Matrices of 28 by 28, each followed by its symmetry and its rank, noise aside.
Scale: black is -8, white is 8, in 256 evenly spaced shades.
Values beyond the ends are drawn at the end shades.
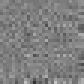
no symmetry, rank three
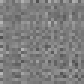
symmetric, rank three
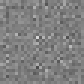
symmetric, rank five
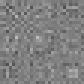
symmetric, rank four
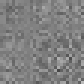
symmetric, rank three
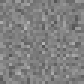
no symmetry, rank five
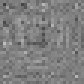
symmetric, rank four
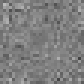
symmetric, rank four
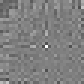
symmetric, rank three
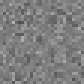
no symmetry, rank five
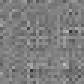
symmetric, rank five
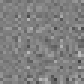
no symmetry, rank four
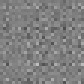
no symmetry, rank three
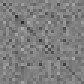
symmetric, rank five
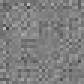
symmetric, rank five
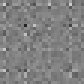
symmetric, rank three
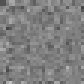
no symmetry, rank four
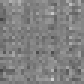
no symmetry, rank four
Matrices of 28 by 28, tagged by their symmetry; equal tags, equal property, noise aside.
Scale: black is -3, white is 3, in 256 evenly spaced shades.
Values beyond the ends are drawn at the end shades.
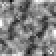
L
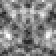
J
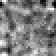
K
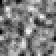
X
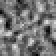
L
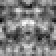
J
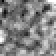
X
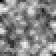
L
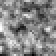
X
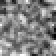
X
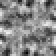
L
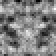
J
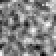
X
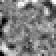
K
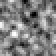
K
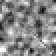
X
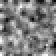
K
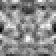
J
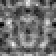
J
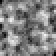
L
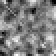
X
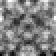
J
